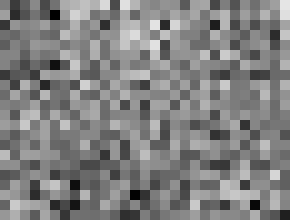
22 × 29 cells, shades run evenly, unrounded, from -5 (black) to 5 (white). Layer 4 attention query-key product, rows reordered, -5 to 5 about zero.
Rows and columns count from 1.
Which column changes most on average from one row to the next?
22
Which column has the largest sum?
16
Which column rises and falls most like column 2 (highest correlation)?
5
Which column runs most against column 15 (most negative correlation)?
24
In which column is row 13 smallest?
25
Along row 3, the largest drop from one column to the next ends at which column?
17
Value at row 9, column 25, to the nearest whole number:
0
